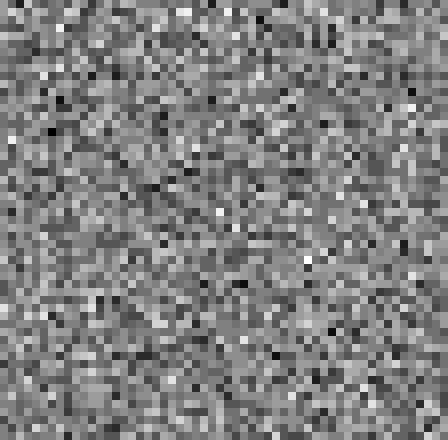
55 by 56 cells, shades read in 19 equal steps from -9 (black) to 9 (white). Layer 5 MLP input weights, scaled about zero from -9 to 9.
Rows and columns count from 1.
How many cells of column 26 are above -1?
33
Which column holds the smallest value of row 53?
40
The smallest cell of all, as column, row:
7, 17
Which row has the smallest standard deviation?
34
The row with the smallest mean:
10
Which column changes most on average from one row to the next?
21
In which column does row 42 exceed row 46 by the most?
1
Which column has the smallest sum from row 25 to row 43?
25
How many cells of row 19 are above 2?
12
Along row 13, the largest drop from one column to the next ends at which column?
8
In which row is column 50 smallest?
45
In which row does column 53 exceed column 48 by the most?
2
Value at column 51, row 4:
0
